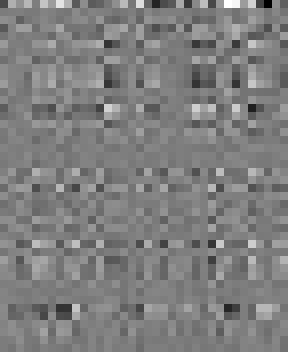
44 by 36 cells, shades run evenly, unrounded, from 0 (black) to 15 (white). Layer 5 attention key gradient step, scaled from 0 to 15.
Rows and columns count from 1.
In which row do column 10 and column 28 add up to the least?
24
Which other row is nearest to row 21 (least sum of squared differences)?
20
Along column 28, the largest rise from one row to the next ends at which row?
31
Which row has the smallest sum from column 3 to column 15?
39
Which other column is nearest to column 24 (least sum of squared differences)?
22
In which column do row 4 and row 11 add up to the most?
32
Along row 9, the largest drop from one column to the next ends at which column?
14
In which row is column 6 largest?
1
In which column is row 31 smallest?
27
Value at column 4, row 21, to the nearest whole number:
8
